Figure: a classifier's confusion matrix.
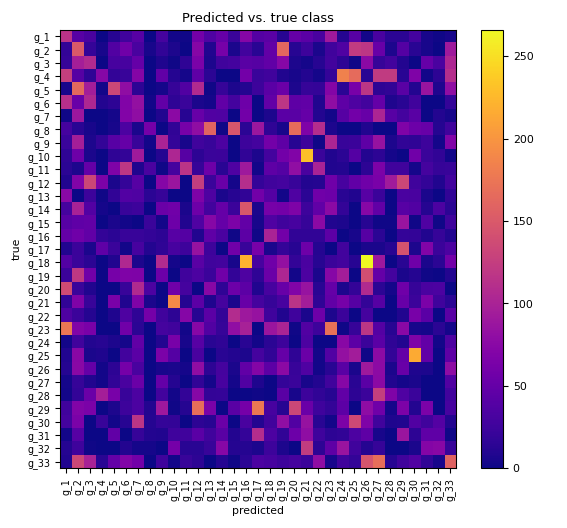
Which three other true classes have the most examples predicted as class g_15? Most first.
g_8, g_22, g_23
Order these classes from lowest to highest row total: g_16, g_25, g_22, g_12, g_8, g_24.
g_24, g_16, g_22, g_25, g_8, g_12
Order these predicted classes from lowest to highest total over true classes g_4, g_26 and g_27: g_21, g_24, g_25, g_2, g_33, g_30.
g_21, g_30, g_2, g_25, g_33, g_24
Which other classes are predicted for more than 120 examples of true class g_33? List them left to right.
g_2, g_26, g_27
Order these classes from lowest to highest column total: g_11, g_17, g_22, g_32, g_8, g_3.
g_8, g_32, g_11, g_22, g_17, g_3
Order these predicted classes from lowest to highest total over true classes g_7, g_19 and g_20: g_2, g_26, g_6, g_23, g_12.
g_12, g_23, g_6, g_2, g_26
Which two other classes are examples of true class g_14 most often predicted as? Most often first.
g_16, g_2
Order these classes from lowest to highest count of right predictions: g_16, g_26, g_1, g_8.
g_16, g_8, g_26, g_1
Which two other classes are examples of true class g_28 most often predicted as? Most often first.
g_27, g_4
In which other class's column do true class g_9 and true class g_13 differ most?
g_2
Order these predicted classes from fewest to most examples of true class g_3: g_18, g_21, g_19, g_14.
g_21, g_14, g_18, g_19
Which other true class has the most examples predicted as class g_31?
g_5
